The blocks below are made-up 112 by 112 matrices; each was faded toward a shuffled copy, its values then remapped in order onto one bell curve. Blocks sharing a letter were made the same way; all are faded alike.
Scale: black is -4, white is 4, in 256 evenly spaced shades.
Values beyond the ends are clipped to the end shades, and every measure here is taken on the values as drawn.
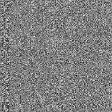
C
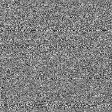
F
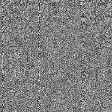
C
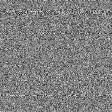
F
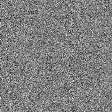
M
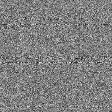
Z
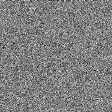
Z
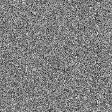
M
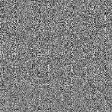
C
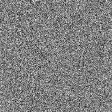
M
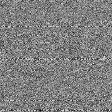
F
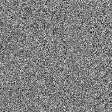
M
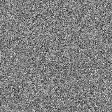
M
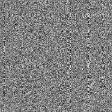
C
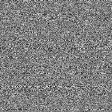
F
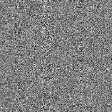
C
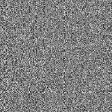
C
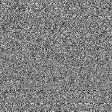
F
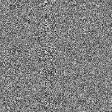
C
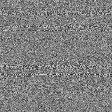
F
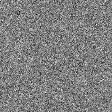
M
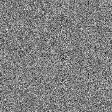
M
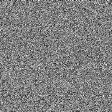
Z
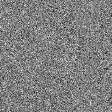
M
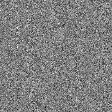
M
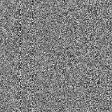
C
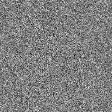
M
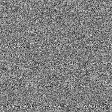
Z
